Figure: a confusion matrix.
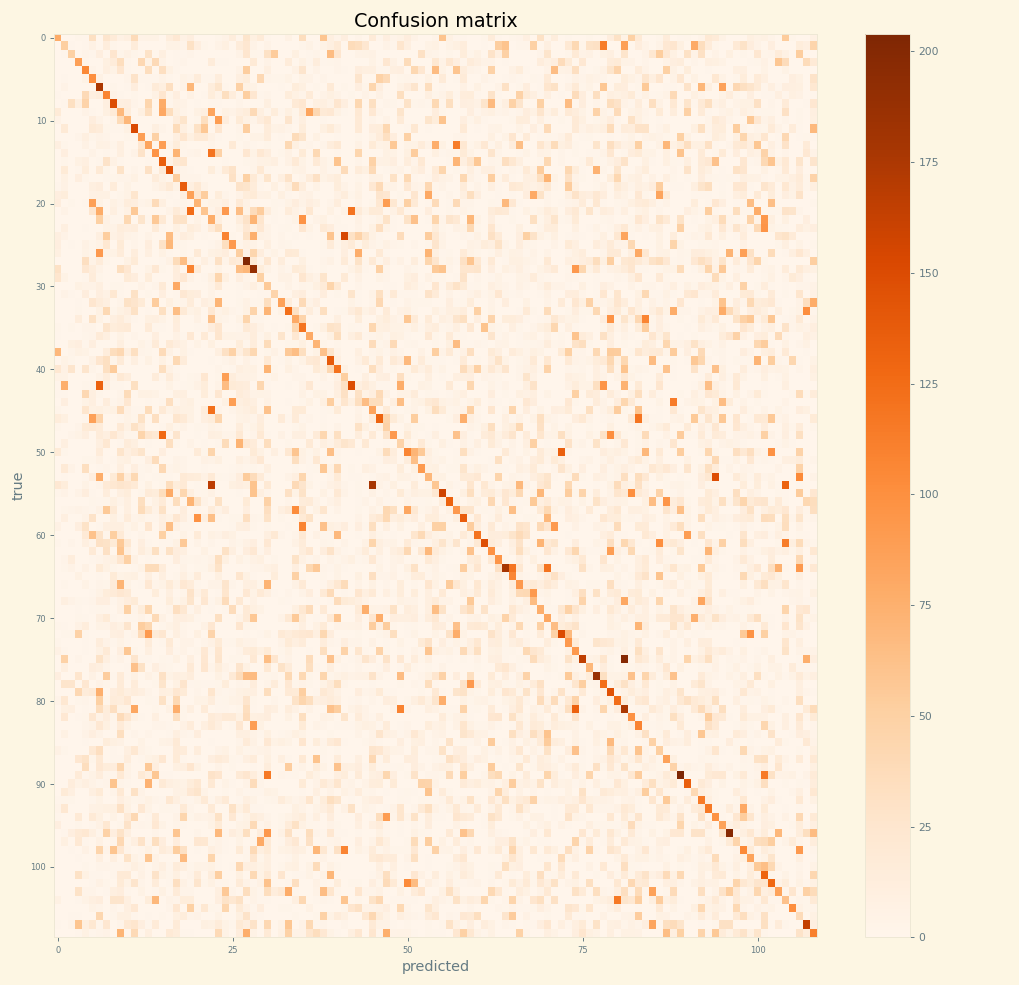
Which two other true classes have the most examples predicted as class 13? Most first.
72, 90
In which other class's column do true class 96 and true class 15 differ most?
30
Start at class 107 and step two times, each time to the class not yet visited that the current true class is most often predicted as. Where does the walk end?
79
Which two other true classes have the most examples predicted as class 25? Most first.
44, 38
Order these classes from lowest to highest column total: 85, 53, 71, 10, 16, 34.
85, 71, 16, 10, 34, 53
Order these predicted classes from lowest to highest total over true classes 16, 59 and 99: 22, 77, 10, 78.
78, 10, 22, 77
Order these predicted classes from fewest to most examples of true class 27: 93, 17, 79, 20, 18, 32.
20, 32, 93, 17, 79, 18
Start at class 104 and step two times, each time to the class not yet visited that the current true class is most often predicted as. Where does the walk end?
55
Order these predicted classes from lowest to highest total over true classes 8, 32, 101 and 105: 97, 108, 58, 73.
58, 97, 73, 108
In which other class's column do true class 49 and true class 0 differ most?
26
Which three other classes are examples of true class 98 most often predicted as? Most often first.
41, 106, 37
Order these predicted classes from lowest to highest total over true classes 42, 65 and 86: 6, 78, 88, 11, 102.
88, 102, 11, 78, 6
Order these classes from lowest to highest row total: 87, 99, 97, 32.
99, 87, 97, 32
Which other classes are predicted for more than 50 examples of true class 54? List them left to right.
22, 28, 45, 66, 104
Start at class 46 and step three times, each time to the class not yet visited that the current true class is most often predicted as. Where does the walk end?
19
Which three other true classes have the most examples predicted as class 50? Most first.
102, 57, 39
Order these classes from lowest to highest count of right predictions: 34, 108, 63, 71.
71, 34, 63, 108
